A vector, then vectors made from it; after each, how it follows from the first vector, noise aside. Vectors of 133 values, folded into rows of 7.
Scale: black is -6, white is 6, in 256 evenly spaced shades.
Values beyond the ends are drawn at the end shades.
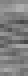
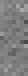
partly zeroed.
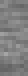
reversed, negated, shrunk.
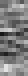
reversed, scaled up.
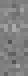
wrapped around, partly zeroed.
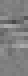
wrapped around, partly zeroed.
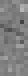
partly zeroed.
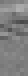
partly zeroed.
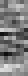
reversed, scaled up.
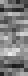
wrapped around, scaled up.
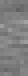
negated, shrunk.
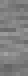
reversed, negated, shrunk.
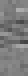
partly zeroed.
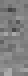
wrapped around, partly zeroed.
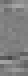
wrapped around, partly zeroed.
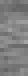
negated, shrunk.
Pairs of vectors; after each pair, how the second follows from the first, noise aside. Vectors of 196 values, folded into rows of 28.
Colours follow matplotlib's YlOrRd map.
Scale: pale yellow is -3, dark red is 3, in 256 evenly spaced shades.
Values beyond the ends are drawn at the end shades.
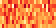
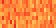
wrapped around, negated, shrunk.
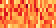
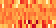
reversed, partly zeroed.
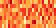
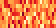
shuffled.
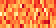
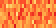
reversed, negated, shrunk.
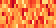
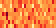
reversed, partly zeroed.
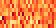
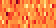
wrapped around, partly zeroed.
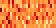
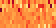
partly zeroed.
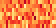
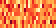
shuffled.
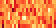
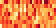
wrapped around, negated.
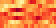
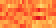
reversed, shrunk.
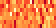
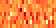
wrapped around, partly zeroed.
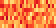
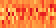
wrapped around, partly zeroed.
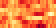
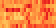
wrapped around, negated, shrunk.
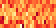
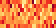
reversed.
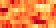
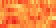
reversed, negated, shrunk.
